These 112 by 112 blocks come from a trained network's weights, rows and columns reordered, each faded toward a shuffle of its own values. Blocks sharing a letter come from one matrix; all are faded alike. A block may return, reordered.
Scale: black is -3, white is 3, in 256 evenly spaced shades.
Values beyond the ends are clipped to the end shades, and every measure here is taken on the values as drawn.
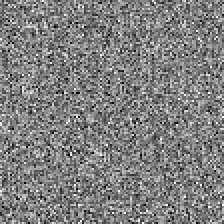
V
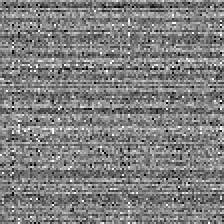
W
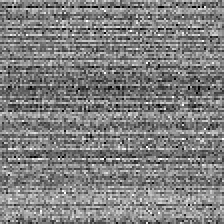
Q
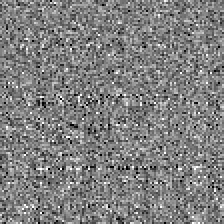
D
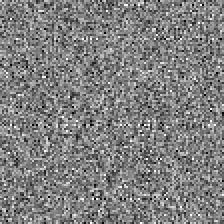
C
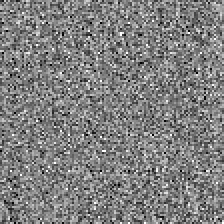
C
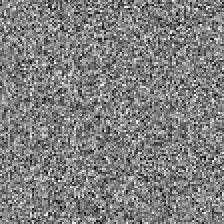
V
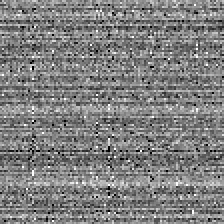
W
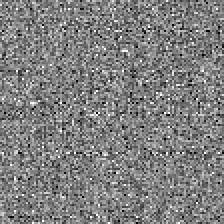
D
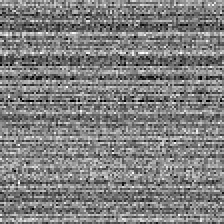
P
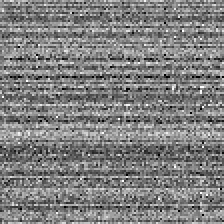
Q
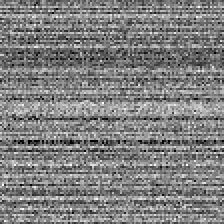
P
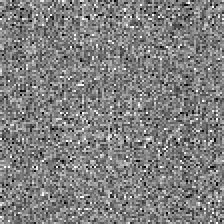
D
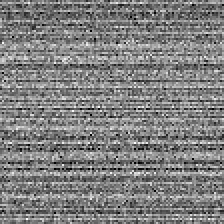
P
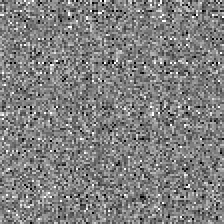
D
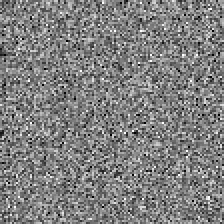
V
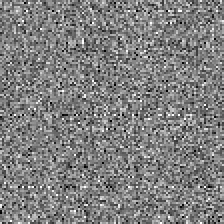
C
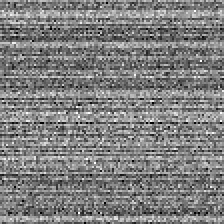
P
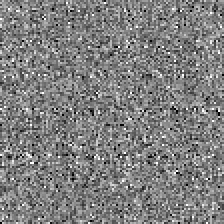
D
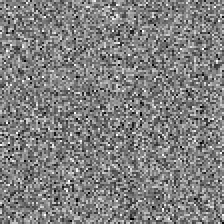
V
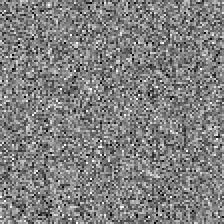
V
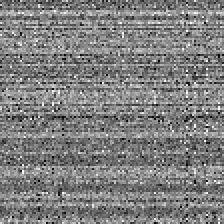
W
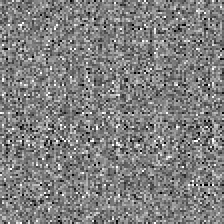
D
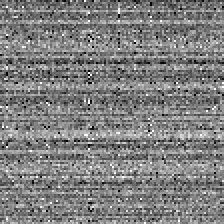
W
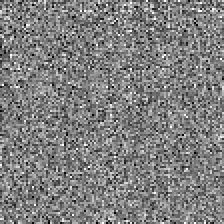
C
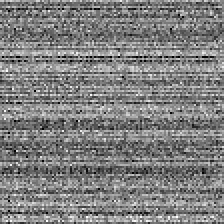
P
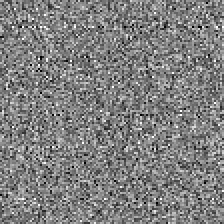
V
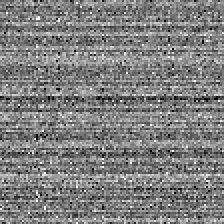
W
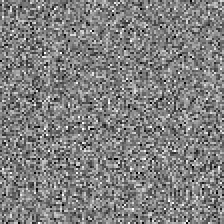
V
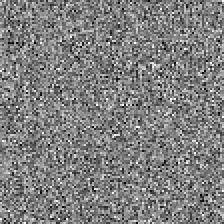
V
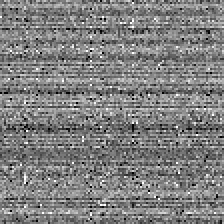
W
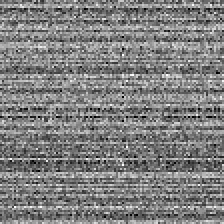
P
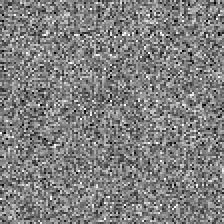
C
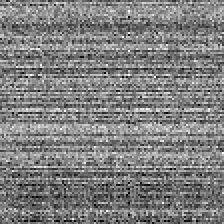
P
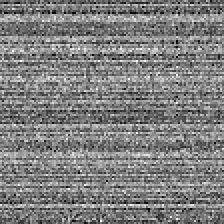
P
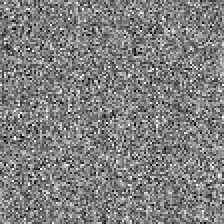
C
